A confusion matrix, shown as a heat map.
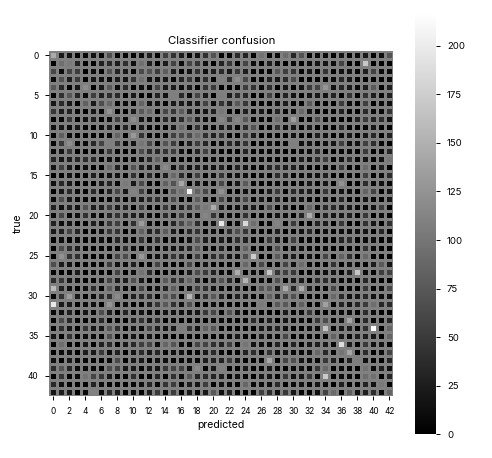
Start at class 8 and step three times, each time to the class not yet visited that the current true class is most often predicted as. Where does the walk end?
21
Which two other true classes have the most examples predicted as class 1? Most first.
25, 36
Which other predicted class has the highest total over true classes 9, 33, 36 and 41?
24
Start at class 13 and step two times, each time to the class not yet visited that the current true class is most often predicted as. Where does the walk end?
5
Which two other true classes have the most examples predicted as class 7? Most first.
31, 11
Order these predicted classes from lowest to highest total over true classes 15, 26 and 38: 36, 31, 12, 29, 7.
36, 12, 7, 31, 29
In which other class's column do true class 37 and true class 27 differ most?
38
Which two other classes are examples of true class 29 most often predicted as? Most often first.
0, 31
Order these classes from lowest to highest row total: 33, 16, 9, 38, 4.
9, 33, 38, 16, 4
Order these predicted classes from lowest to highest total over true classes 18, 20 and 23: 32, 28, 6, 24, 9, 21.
6, 9, 28, 21, 24, 32
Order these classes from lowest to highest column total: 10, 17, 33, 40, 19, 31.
33, 31, 40, 10, 19, 17
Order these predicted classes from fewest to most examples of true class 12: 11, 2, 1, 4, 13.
4, 1, 13, 2, 11
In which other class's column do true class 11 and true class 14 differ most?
2
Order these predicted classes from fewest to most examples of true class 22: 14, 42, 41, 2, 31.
42, 31, 41, 2, 14
